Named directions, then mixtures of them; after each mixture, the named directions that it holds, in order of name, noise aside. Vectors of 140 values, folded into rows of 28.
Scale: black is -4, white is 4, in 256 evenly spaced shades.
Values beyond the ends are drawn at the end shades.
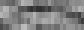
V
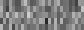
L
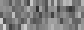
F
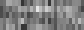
F, L, V.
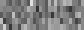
F.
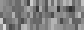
F.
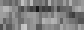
F, V.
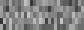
F, L.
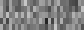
L.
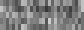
F, L, V.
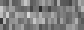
F, L, V.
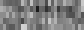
F, L, V.
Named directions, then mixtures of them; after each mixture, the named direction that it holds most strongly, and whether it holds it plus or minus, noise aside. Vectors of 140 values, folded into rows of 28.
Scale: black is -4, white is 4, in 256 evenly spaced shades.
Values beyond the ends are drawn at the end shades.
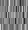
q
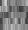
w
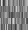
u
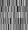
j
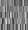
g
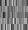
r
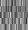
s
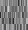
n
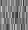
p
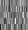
q, minus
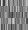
u, plus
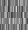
q, minus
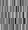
q, plus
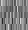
s, plus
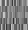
r, minus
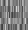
u, plus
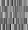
r, minus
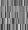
g, plus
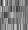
u, minus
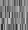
g, plus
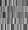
r, plus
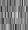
p, minus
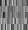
r, plus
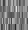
u, plus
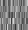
u, plus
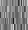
n, plus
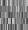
u, plus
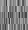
j, minus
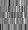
q, minus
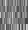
n, minus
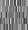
j, minus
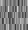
n, plus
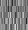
s, plus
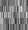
w, minus
